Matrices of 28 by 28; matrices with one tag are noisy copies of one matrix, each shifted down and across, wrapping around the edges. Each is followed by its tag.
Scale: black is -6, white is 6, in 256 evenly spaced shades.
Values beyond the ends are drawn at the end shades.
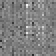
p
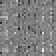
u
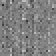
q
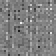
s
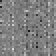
s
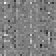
q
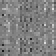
u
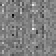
q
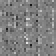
q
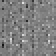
q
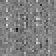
q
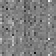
u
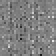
s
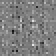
q
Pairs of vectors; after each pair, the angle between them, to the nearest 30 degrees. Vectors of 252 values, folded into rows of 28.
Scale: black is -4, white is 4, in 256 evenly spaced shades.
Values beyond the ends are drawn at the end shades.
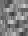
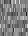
60 degrees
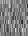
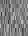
150 degrees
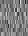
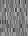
30 degrees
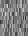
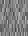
90 degrees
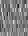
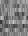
60 degrees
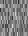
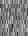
150 degrees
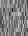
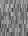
60 degrees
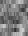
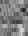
30 degrees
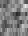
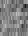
150 degrees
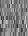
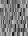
90 degrees
